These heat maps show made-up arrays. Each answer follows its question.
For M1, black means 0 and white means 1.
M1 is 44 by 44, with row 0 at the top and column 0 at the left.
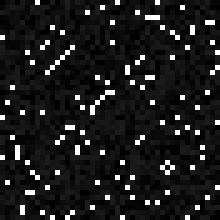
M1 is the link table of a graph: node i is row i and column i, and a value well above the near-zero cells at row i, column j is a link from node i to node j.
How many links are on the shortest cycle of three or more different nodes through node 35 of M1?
4
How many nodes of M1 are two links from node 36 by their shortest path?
2
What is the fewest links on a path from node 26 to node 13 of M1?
7
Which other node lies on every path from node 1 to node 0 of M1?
node 31
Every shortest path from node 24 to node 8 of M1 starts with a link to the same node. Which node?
node 43
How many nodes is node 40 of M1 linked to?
2
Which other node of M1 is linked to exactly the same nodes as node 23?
node 7
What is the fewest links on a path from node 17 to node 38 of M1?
5
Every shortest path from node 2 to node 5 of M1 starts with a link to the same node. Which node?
node 27
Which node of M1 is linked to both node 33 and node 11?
node 34
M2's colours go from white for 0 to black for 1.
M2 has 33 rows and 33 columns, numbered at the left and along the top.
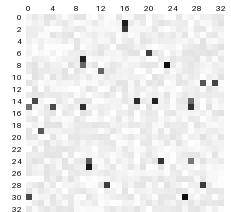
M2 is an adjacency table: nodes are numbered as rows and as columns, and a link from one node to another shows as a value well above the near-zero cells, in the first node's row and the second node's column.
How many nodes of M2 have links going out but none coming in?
11
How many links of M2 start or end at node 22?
1
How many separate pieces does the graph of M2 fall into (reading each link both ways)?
7
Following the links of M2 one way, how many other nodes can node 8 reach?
3
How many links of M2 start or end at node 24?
3
